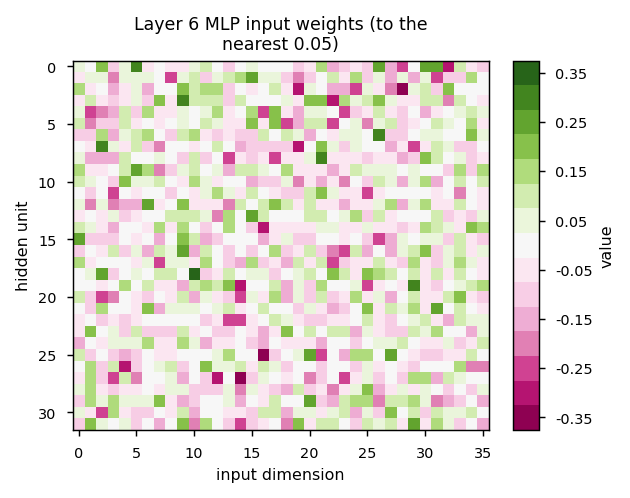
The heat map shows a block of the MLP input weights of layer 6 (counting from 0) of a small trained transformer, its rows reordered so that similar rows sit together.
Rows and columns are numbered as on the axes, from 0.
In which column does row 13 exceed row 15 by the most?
26
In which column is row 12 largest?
6
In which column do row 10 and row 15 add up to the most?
0
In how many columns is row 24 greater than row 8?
19
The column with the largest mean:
9
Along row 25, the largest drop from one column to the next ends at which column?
21
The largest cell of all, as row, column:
18, 10
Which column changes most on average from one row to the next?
7
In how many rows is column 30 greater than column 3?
18
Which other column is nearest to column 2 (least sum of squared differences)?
5
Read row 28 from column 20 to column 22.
-0.1 -0.05 -0.2
